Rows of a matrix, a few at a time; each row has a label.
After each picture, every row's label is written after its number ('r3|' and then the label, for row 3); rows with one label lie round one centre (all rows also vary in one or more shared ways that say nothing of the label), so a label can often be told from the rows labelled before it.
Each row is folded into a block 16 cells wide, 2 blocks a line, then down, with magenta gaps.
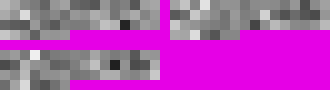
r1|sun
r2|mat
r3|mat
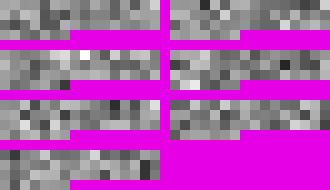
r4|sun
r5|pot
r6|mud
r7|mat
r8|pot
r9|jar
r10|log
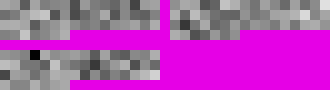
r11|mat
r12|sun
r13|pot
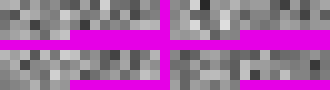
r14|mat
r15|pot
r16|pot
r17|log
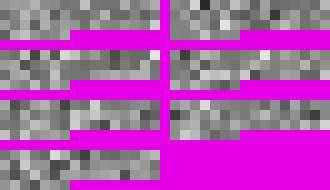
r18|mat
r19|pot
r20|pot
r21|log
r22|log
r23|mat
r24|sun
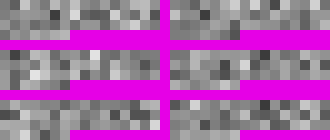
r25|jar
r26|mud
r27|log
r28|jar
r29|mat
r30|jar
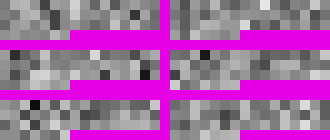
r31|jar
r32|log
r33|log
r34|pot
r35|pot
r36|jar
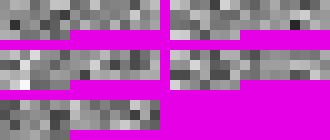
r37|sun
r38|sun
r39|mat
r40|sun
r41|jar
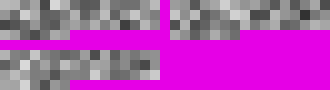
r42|sun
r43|mud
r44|mat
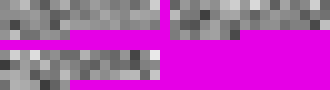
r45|sun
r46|mud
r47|mat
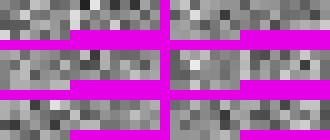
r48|log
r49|mat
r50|mat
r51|jar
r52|sun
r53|jar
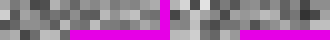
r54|sun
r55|mat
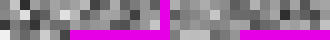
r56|mud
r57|mat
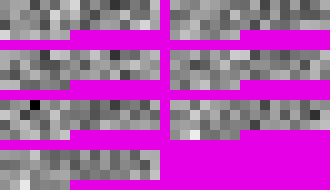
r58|pot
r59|mat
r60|sun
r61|pot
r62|pot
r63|mat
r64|mat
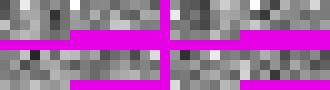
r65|jar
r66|mud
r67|pot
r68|log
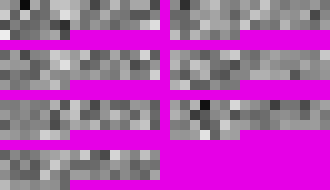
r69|mud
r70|log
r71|mud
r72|sun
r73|jar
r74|pot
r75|mud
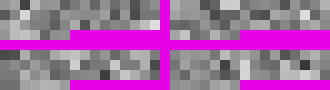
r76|mat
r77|sun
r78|jar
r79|jar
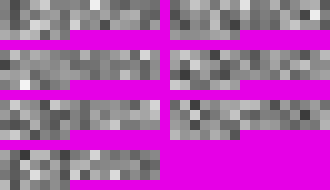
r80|log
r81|jar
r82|mat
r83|sun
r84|sun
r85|mud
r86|log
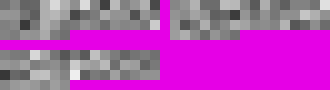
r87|mud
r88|sun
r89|log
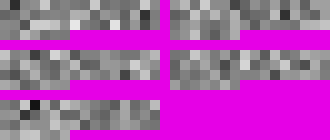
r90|log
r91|mat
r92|sun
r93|jar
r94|pot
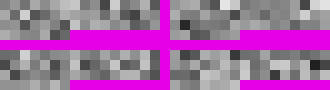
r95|mud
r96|sun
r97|jar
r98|log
